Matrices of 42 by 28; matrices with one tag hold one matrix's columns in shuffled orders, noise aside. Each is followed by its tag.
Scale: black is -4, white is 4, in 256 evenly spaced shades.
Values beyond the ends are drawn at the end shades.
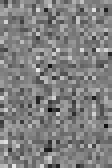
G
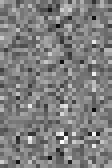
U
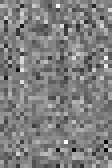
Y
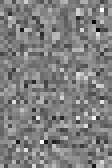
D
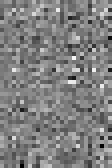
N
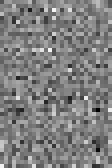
G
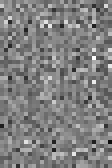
Y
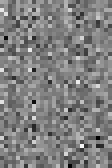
N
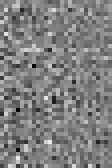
G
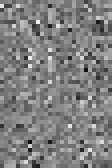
Y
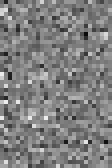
D
